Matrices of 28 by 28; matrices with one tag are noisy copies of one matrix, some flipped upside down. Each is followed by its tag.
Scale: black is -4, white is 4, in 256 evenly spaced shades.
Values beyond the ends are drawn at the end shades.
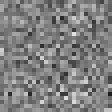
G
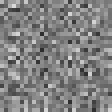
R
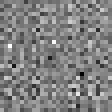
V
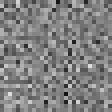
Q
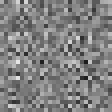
R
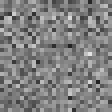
V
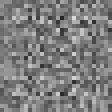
G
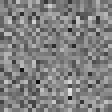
V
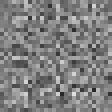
G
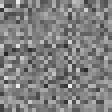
Q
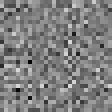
Q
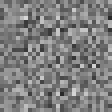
G
